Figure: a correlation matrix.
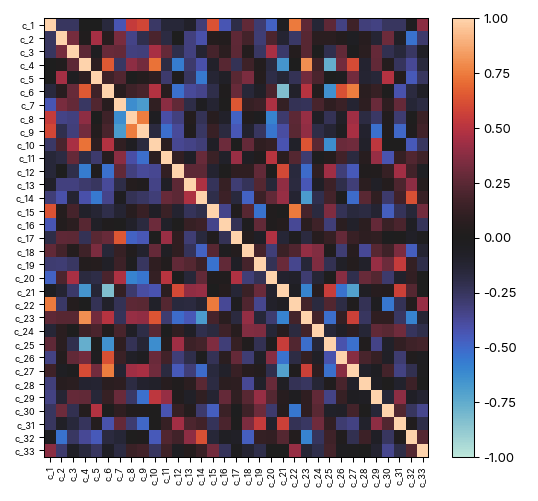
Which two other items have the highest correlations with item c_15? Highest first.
c_22, c_1
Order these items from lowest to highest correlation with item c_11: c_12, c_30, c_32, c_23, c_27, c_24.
c_30, c_23, c_27, c_24, c_12, c_32
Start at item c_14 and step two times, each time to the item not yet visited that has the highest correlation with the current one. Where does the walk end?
c_13
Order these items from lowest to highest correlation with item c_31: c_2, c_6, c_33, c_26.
c_6, c_26, c_33, c_2
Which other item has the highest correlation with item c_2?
c_5
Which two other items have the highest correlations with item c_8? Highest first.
c_9, c_1
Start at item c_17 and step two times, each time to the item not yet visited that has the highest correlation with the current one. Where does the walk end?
c_20
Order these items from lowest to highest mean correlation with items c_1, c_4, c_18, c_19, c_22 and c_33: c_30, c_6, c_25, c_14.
c_14, c_30, c_25, c_6
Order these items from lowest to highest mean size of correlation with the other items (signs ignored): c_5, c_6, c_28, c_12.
c_28, c_5, c_12, c_6
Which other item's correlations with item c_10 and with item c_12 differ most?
c_4
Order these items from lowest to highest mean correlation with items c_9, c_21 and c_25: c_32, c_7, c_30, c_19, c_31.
c_7, c_19, c_30, c_31, c_32
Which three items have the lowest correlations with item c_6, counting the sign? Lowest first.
c_21, c_25, c_12
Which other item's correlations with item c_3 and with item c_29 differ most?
c_19
